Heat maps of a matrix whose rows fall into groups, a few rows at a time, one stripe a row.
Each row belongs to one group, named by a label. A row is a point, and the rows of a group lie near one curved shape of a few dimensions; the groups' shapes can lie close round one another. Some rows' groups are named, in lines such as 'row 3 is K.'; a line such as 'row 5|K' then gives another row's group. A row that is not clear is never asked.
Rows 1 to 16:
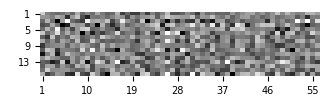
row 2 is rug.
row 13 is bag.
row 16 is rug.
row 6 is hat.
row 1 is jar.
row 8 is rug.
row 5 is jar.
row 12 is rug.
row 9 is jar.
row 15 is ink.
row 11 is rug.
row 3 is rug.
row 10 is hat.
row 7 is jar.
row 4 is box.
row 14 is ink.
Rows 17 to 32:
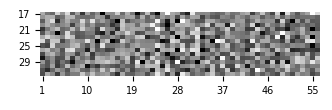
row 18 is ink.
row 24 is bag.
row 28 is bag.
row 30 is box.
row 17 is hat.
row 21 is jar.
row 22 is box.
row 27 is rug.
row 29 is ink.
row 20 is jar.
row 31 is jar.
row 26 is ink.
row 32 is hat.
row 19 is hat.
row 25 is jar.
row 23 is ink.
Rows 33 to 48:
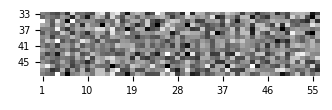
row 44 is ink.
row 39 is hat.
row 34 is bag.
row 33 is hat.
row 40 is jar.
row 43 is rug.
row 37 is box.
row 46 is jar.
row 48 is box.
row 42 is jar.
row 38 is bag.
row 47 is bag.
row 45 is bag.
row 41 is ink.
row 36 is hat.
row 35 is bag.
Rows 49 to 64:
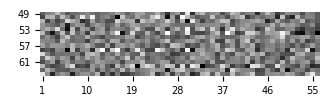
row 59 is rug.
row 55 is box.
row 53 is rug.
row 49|rug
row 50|hat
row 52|bag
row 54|bag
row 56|bag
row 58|hat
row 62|ink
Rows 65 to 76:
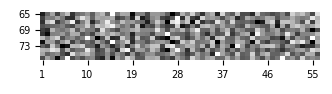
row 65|bag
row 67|rug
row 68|ink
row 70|jar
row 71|bag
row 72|bag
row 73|box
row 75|bag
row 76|box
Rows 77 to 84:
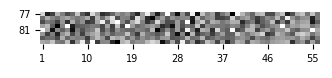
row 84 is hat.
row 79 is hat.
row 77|rug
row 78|ink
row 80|box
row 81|jar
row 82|rug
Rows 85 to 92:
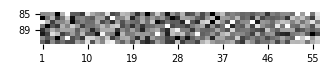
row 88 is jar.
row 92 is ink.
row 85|rug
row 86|bag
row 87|jar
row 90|jar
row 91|rug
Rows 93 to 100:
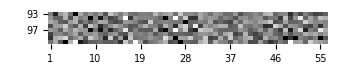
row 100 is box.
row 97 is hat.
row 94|hat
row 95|rug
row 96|rug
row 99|jar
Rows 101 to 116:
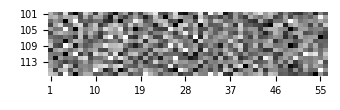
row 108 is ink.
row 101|rug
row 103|box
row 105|box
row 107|hat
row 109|box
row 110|rug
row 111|rug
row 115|bag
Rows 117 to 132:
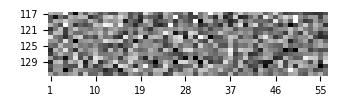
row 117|rug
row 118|jar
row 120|box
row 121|rug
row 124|box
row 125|hat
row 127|bag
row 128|rug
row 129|rug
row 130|hat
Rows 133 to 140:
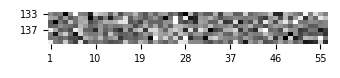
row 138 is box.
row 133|rug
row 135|jar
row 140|bag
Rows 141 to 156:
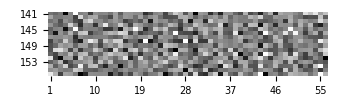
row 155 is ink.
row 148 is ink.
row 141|rug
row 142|bag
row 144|bag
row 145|box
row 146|jar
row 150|bag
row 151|jar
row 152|bag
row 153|hat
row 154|bag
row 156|jar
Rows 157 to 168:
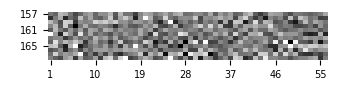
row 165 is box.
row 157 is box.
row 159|box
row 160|rug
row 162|bag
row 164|ink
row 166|ink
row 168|hat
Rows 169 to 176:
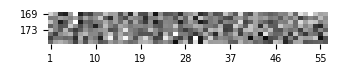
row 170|hat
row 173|rug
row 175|hat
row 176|rug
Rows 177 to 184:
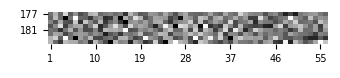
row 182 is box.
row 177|jar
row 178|box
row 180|rug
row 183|rug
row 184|hat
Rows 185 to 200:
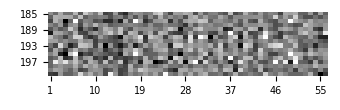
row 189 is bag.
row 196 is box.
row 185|hat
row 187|box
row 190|bag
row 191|ink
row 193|box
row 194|box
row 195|box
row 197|ink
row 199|jar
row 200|jar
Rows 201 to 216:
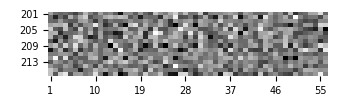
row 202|jar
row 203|box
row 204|bag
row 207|ink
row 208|jar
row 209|hat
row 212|jar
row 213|hat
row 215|rug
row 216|bag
